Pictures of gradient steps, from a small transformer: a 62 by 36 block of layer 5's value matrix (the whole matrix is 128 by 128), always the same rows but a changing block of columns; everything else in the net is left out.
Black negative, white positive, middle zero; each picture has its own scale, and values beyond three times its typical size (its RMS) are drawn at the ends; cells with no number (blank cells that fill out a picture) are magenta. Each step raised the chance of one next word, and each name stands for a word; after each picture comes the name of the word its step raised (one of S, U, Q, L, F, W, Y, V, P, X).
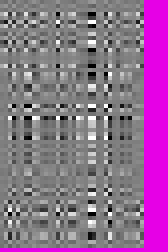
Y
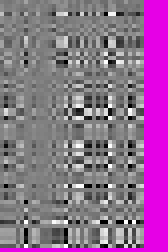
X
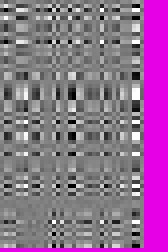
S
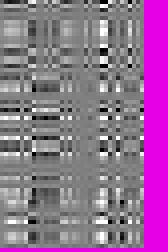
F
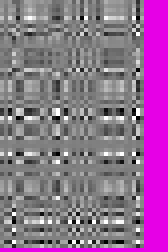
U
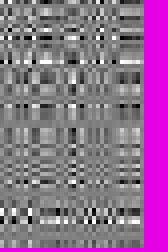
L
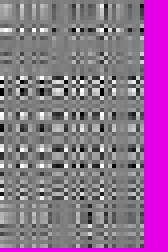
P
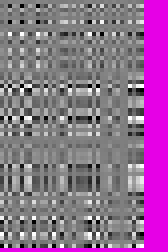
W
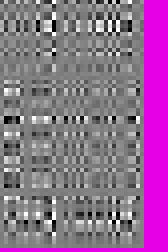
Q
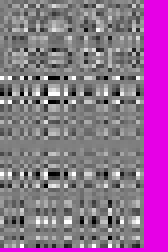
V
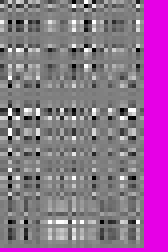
F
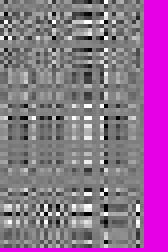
Y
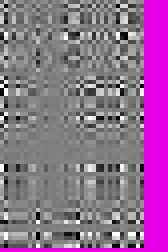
W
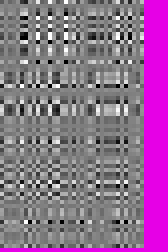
L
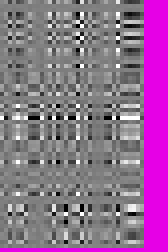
Y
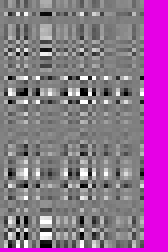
V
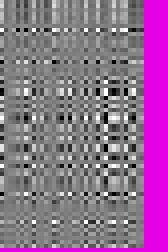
P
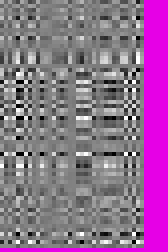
U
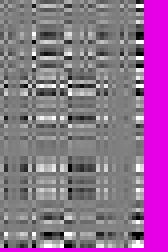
W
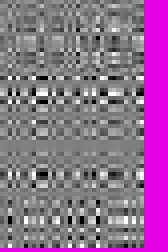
V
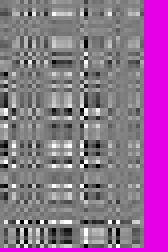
X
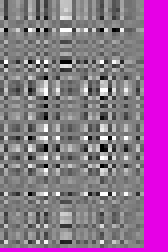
P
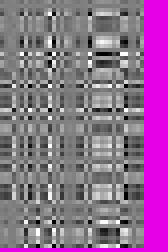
X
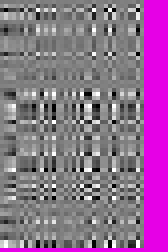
S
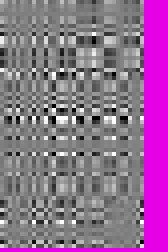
U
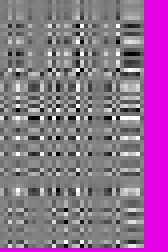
U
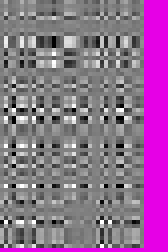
X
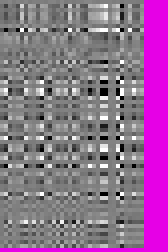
P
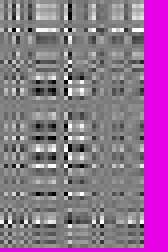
P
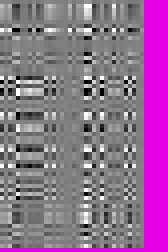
P
